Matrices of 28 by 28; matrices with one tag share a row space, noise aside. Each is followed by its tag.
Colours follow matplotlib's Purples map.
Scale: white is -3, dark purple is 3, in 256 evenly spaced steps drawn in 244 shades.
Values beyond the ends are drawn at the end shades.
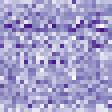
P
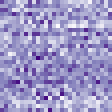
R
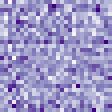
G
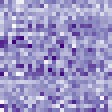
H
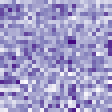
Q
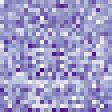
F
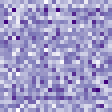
G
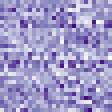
Q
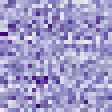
R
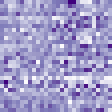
Q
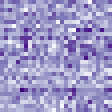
Q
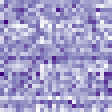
F
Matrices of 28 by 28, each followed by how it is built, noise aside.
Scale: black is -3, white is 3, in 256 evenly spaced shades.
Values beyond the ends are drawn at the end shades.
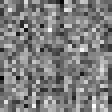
blocks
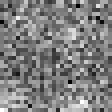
smooth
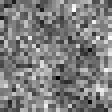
smooth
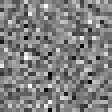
uneven columns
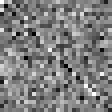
diagonal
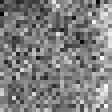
smooth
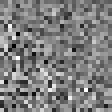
lower triangular
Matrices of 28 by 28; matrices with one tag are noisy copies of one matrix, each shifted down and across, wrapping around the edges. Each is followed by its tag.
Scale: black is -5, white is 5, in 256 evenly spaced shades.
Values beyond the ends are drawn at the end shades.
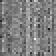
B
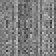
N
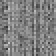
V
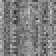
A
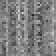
A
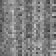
A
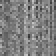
B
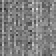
V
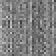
N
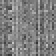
V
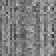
B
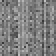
V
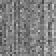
B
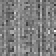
V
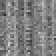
A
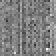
V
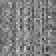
B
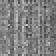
B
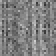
B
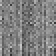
N
